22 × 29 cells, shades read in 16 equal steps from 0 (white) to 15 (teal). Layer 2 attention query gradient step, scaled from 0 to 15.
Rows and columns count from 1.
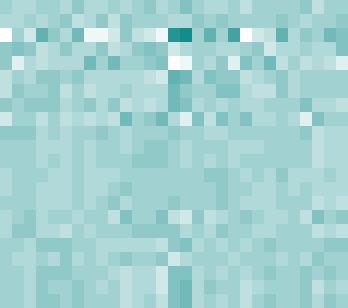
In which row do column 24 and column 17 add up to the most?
3
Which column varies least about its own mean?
25
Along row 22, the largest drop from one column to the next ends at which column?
17
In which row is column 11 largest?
9
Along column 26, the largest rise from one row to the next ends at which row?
10
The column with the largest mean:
15
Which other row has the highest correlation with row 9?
16
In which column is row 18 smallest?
14
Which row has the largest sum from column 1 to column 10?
8
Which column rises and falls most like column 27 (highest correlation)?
11
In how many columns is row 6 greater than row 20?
8
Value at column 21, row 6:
4
